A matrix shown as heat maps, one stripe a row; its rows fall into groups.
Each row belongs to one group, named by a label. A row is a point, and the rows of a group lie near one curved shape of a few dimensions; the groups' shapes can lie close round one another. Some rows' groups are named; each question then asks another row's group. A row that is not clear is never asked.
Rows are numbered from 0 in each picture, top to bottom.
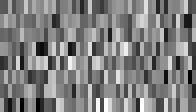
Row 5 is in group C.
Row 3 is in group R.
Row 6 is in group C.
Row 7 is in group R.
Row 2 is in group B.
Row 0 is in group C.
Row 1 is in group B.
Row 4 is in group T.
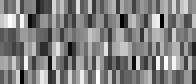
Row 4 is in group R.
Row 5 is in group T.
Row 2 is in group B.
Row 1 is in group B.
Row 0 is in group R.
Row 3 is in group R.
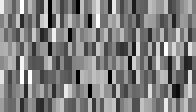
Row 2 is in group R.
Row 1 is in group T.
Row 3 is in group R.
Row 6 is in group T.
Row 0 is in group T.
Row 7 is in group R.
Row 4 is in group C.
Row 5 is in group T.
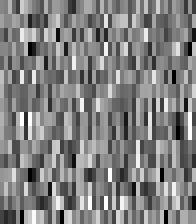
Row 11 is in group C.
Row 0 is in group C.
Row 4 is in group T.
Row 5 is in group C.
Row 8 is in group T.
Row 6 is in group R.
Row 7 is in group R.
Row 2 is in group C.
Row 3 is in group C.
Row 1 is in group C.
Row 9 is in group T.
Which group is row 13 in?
R
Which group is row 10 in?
R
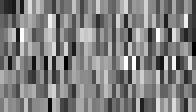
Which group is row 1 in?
C
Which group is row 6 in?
C
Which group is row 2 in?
C
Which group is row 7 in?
R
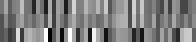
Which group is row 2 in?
T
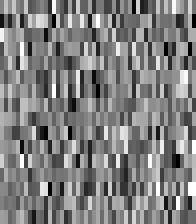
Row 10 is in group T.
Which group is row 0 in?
R
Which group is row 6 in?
R
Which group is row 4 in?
C
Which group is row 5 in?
R
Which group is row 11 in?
T
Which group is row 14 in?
B
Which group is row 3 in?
C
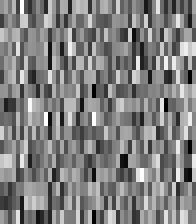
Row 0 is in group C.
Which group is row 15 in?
R
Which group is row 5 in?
C
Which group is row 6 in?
R
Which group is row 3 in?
T
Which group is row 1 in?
C
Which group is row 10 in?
C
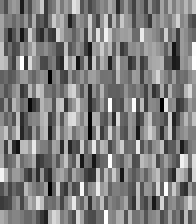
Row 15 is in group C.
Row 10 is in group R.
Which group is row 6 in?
T
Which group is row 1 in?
R
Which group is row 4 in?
T
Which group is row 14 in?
T
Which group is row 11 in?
R
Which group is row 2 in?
R
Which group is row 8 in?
T
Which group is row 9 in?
T
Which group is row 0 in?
T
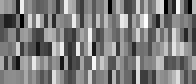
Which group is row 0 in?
B
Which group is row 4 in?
R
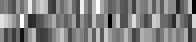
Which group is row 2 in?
R
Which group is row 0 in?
T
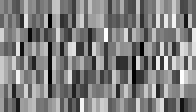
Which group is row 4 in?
R
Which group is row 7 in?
R
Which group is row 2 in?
C
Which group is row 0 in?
R
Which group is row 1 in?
R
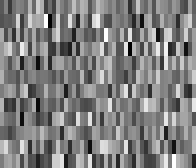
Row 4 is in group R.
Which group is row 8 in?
R
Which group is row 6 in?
C
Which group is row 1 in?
T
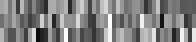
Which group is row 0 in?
C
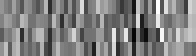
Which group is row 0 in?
R
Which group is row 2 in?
T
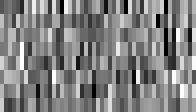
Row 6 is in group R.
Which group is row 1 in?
C
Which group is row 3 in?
C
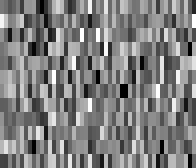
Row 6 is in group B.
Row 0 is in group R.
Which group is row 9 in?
T
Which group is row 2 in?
R
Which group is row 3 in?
C
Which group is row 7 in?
C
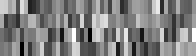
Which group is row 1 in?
R
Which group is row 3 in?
T
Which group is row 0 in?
B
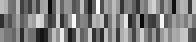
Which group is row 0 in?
T
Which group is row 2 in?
R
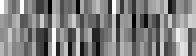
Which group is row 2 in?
R
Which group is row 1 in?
T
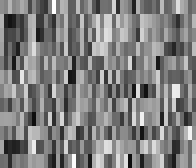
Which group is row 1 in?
R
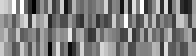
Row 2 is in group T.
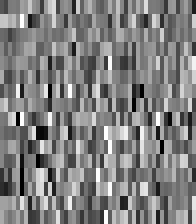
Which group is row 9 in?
R
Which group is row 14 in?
B
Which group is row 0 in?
C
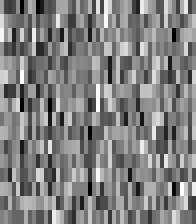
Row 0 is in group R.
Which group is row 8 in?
B
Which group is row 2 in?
C
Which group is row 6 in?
R
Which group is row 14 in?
C
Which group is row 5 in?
B
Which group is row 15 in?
R
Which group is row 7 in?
T
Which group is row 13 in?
T
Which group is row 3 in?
R
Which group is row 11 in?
R
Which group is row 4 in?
B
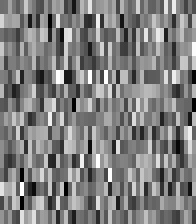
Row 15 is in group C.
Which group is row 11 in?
R
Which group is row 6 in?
R
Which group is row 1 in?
T
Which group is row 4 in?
R
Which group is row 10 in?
T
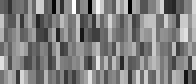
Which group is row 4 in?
T
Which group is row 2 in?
R
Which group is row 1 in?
R
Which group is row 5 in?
C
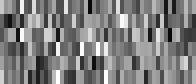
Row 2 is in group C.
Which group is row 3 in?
R
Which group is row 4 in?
R
